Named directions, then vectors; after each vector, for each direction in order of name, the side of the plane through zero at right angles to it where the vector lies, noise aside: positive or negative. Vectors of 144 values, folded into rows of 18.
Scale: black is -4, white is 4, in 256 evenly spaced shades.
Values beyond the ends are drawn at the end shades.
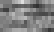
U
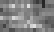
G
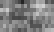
negative, negative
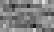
negative, positive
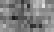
negative, negative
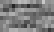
negative, positive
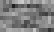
negative, positive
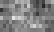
positive, positive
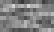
positive, negative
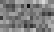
negative, positive
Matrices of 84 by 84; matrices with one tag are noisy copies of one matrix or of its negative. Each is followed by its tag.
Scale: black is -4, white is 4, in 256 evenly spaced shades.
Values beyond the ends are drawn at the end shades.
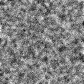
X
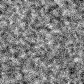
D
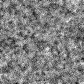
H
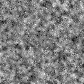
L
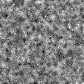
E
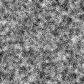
L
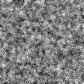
E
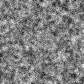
L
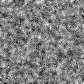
E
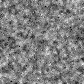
H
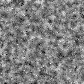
E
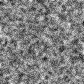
X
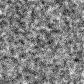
D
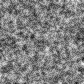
H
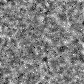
X
